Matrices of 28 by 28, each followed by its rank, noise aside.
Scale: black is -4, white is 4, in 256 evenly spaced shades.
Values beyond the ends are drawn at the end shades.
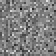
eight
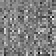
four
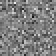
eight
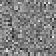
eight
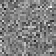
eight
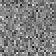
six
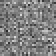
eight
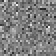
eight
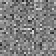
seven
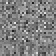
five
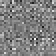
four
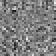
five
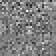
five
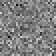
eight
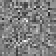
six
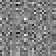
four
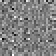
eight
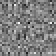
four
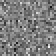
seven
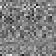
five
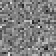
eight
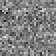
seven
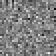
eight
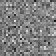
seven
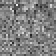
seven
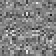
six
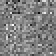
five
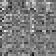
four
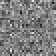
five
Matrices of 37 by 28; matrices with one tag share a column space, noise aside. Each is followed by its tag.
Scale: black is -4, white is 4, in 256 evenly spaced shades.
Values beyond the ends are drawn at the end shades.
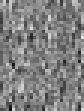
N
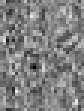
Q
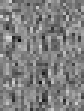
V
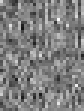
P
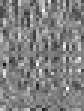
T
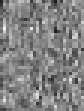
P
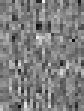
N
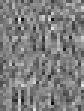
V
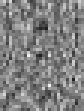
P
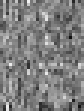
N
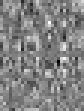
T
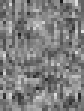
P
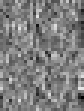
P
